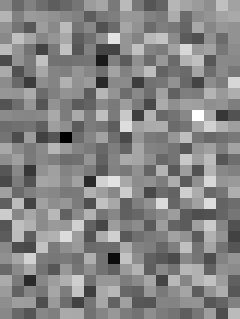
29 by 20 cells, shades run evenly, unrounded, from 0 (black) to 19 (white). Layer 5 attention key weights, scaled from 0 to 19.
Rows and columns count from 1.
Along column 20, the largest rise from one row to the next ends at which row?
8
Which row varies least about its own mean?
2
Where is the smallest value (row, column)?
13, 6
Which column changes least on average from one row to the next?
5
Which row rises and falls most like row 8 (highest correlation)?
29
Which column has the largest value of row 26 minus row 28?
7
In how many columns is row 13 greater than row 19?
8
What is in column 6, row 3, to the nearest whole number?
14
